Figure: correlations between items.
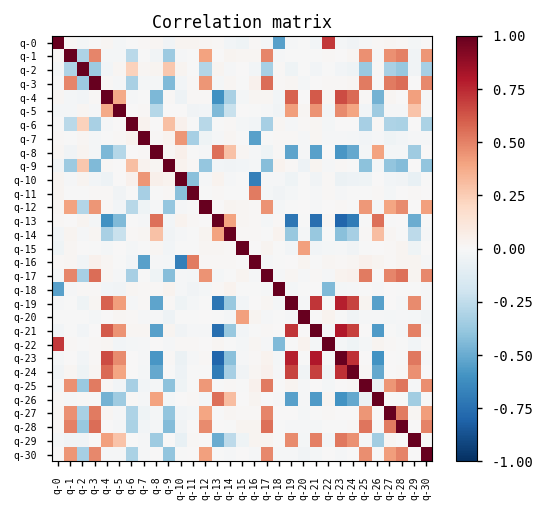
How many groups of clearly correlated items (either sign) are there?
5
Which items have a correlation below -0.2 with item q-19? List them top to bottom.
q-8, q-13, q-14, q-26
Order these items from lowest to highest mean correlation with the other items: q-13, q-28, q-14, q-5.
q-13, q-14, q-5, q-28
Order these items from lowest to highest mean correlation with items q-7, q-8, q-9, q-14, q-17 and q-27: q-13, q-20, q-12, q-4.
q-4, q-20, q-12, q-13
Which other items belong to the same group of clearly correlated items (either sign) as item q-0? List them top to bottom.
q-18, q-22
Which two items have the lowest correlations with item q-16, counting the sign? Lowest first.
q-10, q-7
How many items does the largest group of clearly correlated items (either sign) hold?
11
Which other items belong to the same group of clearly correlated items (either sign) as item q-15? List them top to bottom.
q-20
